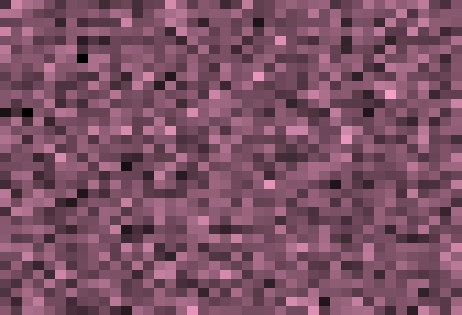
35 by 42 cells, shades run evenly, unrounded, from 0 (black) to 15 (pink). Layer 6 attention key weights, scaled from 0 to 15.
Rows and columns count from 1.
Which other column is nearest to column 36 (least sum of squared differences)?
23
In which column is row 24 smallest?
41
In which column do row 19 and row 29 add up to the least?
12
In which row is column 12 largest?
15
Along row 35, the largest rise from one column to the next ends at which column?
39
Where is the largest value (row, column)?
11, 36
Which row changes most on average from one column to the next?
9
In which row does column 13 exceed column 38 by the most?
35
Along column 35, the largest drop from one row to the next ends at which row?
8
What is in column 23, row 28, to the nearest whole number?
7
